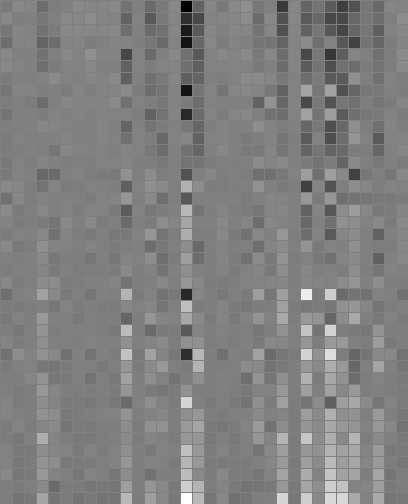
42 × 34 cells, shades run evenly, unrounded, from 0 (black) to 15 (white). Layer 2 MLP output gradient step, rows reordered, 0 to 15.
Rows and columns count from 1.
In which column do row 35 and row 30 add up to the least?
16
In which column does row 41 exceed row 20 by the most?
28
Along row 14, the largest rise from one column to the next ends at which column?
30
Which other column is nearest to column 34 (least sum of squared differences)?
6
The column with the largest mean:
26
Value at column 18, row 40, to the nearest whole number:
7
